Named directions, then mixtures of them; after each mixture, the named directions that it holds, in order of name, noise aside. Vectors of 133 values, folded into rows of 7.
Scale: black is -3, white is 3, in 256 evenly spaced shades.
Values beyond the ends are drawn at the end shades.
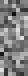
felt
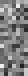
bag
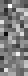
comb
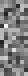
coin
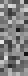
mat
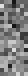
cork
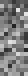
comb, cork, felt.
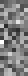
coin, mat.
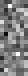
comb.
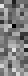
cork.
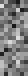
cork, felt.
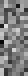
coin, felt.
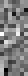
bag, coin, felt.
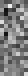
coin, comb.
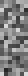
bag, coin.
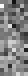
cork.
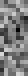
felt.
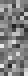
bag, comb, cork.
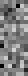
bag, coin.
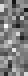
bag, coin, cork.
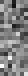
bag, cork.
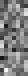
coin, comb.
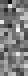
comb, felt.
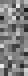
bag.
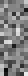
bag, coin, felt.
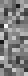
coin.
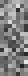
bag, cork, felt.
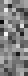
comb.
